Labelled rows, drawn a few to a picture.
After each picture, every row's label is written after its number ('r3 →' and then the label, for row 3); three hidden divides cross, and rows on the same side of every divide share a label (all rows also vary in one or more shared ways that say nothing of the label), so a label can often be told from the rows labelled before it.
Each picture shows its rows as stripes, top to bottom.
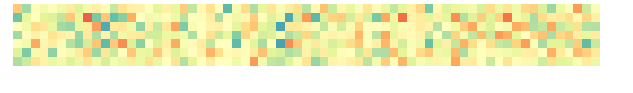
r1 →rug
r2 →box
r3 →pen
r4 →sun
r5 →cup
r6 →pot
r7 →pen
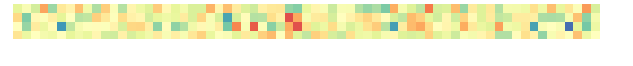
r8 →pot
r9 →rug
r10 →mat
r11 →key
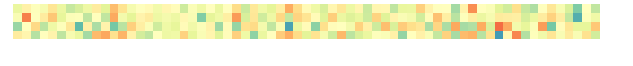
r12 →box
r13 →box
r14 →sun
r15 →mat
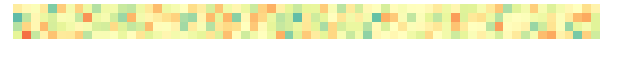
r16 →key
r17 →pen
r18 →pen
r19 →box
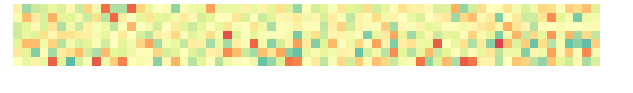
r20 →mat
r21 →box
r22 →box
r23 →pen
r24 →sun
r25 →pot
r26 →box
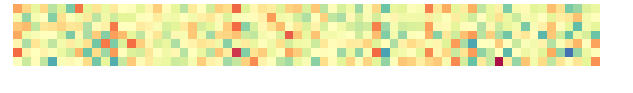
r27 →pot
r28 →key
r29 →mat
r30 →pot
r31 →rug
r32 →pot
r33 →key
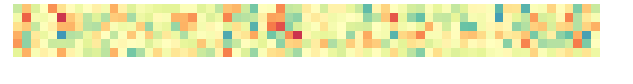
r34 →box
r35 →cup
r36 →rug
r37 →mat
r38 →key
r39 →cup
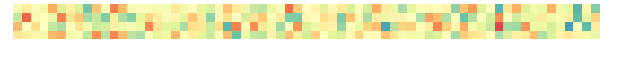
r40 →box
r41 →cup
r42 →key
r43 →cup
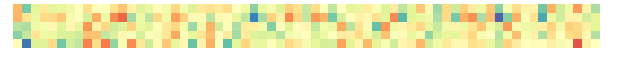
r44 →pot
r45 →key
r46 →box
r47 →pen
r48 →mat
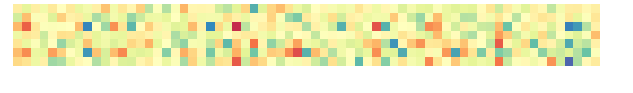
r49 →rug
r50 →cup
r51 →key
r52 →sun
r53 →mat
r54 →rug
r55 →pot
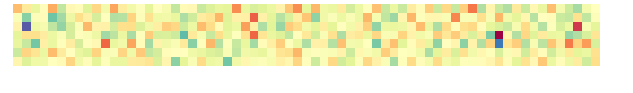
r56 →mat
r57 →pot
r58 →pot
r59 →cup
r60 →mat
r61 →sun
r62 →rug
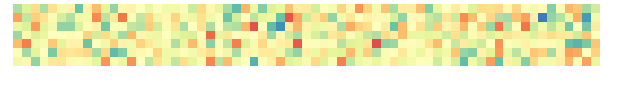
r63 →sun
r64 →key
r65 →cup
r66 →box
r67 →rug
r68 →key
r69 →mat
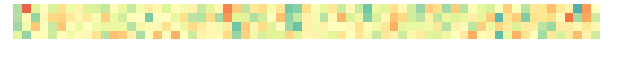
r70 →pen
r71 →box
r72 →cup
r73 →pen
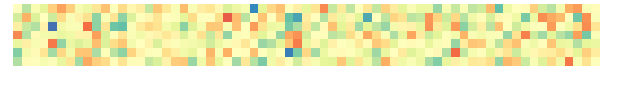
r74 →rug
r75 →pen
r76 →pot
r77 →key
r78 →box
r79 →pen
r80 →box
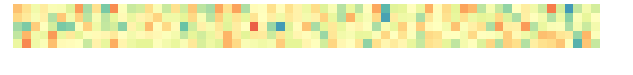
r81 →pot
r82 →key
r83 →pen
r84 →box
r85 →box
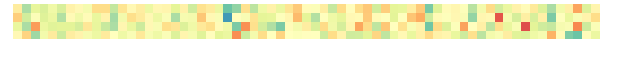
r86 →rug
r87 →rug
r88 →cup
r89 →mat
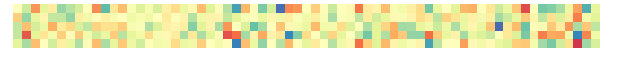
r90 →cup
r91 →pot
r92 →box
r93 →pen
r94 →cup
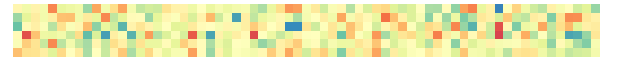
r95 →box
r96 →sun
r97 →cup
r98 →cup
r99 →sun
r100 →key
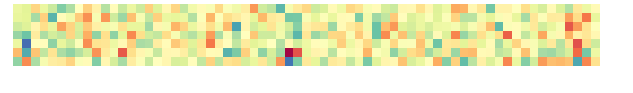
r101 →pen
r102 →pot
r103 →cup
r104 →box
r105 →pot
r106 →rug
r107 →box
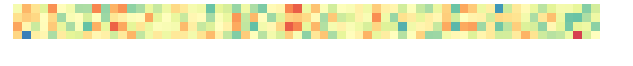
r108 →sun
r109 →box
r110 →mat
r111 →key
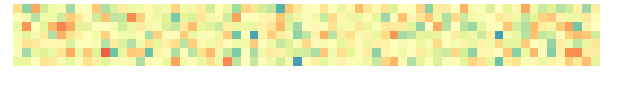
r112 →cup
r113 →mat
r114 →sun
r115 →key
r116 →cup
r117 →rug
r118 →pen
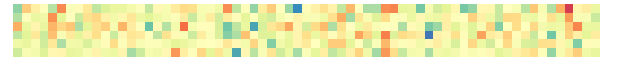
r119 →cup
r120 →box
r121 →rug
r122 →sun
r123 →box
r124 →cup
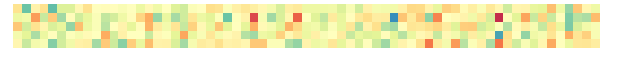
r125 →pot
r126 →sun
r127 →pot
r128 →mat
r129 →pot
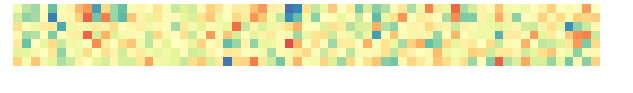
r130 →pot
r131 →pot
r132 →mat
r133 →pot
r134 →rug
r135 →box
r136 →key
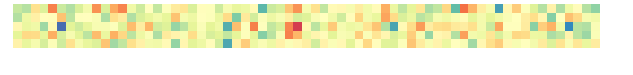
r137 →box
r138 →cup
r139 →mat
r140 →sun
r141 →rug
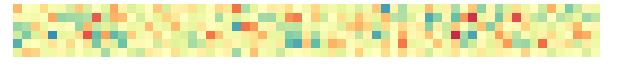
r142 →pot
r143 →box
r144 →cup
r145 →pot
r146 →box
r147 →cup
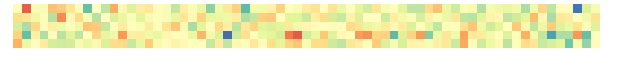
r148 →sun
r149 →key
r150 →pen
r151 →rug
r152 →key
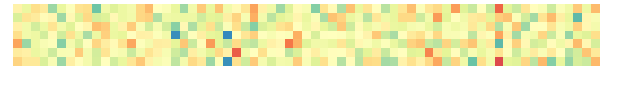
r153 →key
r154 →box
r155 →mat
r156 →rug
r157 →mat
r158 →pot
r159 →rug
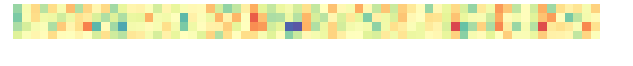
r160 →sun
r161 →pen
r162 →pen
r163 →box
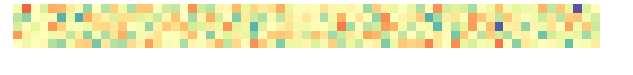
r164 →sun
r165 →box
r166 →box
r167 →key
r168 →pot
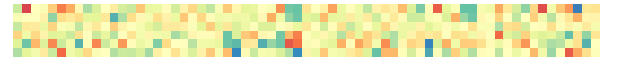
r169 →sun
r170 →key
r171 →box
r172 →key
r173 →sun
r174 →cup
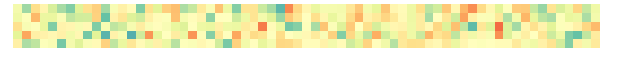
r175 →pen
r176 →cup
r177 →key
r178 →cup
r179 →mat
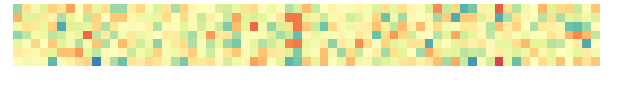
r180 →sun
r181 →mat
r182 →box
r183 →pen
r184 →sun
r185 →key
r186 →key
